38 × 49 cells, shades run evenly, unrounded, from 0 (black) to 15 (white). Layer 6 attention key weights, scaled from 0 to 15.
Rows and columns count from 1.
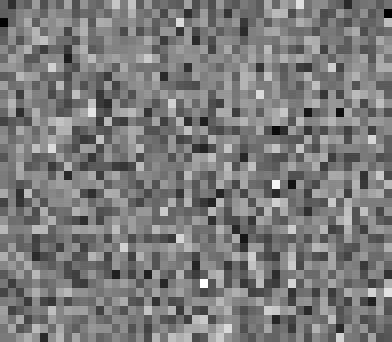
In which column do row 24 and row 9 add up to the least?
14
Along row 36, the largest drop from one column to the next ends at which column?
27
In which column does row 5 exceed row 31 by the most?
19
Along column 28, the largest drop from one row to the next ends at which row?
22
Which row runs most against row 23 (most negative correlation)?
18
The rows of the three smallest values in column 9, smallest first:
7, 20, 6
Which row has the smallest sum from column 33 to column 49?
15
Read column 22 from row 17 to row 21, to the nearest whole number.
9 5 7 8 8
